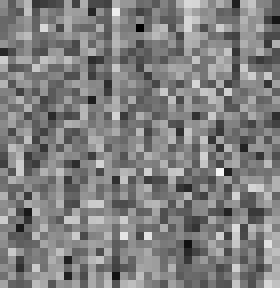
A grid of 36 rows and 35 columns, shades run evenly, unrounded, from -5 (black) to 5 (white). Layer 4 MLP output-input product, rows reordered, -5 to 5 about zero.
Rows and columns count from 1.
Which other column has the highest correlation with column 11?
15
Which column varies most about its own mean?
24
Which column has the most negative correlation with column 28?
18
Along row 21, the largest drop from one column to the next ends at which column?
4
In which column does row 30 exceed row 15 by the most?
16
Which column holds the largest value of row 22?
28
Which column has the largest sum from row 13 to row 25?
3
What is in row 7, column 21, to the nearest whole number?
0
